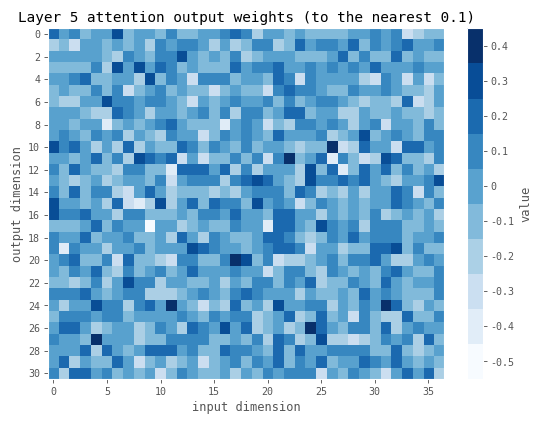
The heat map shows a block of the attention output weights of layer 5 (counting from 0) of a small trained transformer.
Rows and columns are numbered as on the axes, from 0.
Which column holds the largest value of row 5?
22
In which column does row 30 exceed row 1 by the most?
2
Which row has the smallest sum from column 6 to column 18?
14
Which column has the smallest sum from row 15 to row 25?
9
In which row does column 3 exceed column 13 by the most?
4
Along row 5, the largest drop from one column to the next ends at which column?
7
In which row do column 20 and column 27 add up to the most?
13
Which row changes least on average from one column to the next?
23
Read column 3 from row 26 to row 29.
0 -0.1 0.2 0
